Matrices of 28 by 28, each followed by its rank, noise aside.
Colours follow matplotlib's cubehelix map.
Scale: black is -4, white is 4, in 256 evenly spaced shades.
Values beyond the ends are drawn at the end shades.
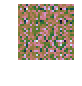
three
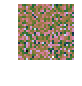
five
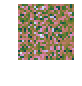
six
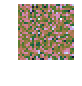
six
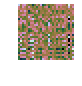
four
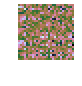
four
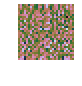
four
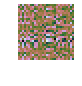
three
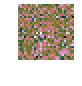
four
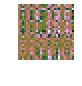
three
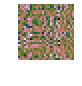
four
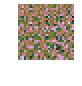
six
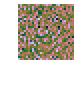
six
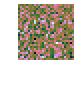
five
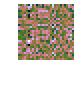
four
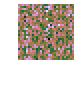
six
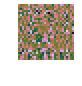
five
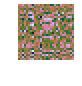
four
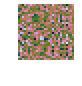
four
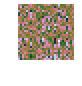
four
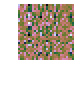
three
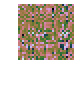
four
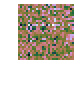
four
